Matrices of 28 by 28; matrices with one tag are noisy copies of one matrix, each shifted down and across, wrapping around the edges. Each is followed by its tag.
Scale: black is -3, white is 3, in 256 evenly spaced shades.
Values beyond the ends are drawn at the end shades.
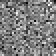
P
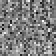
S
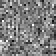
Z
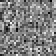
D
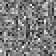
S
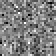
Z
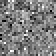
Z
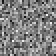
D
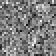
Z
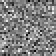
P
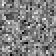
Z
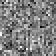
Z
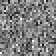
D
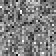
Z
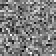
P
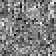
Z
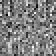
S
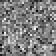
Z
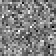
D
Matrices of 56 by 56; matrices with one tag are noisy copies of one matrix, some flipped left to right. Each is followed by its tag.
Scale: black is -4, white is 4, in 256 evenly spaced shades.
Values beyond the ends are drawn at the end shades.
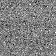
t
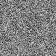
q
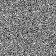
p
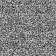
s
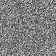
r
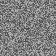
q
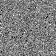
q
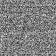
s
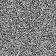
q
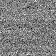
t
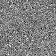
q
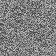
r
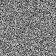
p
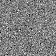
p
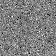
q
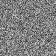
q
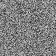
r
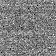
s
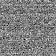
s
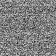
s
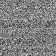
t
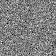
p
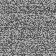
s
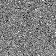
q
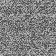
s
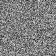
p
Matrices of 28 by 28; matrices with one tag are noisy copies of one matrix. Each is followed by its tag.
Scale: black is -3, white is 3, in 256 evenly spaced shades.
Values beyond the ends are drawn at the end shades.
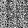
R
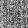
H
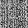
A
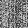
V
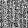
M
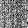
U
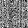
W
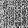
H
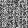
M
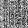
H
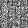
M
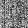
U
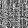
M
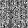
W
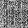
H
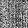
V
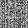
A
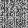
A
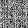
A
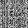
A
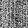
V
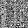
R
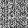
A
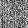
A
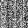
R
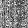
U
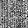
A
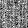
M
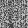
W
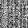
M
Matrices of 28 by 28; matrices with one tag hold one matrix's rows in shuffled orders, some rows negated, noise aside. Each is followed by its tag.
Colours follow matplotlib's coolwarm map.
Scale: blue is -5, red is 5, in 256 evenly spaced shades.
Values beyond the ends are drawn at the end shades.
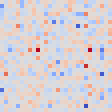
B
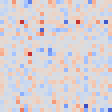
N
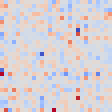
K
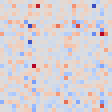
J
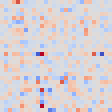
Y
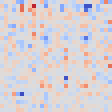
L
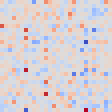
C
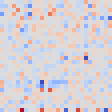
N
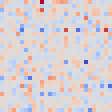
N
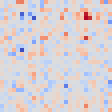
L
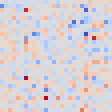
C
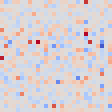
B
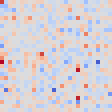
K
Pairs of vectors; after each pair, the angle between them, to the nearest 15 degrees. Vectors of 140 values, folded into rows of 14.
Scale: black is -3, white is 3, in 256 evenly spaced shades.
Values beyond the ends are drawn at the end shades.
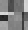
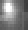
105 degrees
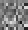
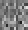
30 degrees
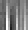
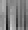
165 degrees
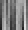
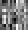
60 degrees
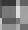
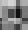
150 degrees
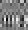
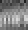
60 degrees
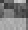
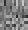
75 degrees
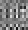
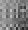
45 degrees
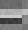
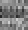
135 degrees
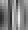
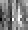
30 degrees
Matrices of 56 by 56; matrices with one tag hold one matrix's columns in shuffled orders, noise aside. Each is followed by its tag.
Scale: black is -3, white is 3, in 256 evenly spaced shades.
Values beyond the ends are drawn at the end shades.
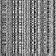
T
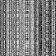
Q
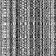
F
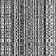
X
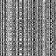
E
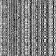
X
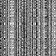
F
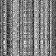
Q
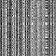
F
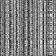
Q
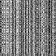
T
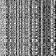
X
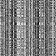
F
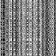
E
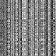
E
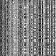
X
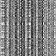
F
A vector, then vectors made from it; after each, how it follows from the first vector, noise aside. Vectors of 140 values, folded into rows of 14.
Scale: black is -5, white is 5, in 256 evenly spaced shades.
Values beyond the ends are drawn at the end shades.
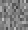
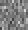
reversed.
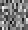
reversed, scaled up.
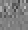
partly zeroed.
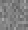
shrunk.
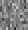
negated.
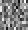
scaled up.
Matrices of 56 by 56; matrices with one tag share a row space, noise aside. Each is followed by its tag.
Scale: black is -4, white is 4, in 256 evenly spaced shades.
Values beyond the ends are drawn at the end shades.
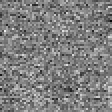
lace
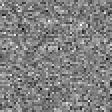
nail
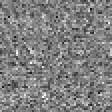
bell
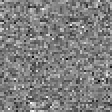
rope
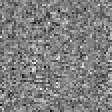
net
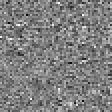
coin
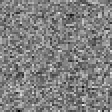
coin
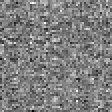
rope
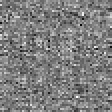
lace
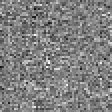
net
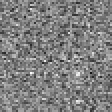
bell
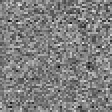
coin
